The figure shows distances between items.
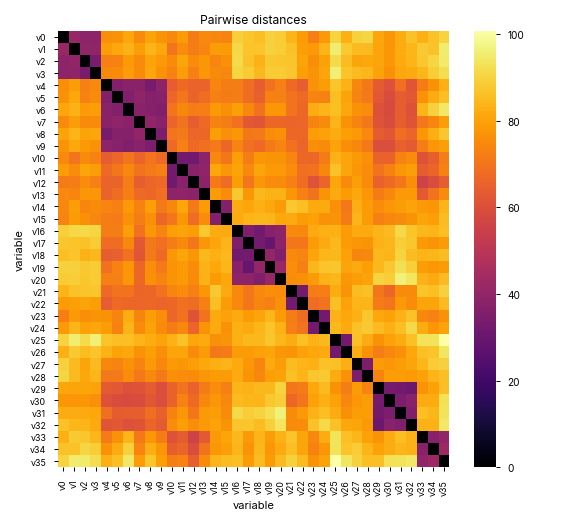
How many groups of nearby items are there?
11
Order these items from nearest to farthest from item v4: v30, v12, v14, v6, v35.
v6, v30, v12, v14, v35
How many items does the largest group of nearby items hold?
6
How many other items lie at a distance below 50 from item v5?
5
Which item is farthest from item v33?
v25
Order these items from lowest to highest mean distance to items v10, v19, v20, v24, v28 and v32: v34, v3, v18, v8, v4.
v18, v4, v8, v34, v3
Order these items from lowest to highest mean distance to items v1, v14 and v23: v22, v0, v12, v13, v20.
v0, v12, v13, v22, v20
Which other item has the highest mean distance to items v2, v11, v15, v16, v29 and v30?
v35
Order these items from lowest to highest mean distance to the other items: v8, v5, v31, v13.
v5, v8, v13, v31
